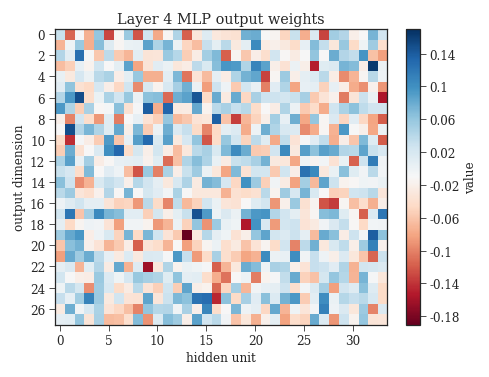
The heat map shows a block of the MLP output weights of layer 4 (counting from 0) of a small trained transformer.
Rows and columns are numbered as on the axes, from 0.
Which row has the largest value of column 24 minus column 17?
23
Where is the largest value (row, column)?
3, 32
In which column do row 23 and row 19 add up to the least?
13
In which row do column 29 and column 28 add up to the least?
16
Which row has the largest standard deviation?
6
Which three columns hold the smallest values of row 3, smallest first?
26, 8, 0
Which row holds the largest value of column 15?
25
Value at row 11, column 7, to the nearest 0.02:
-0.04
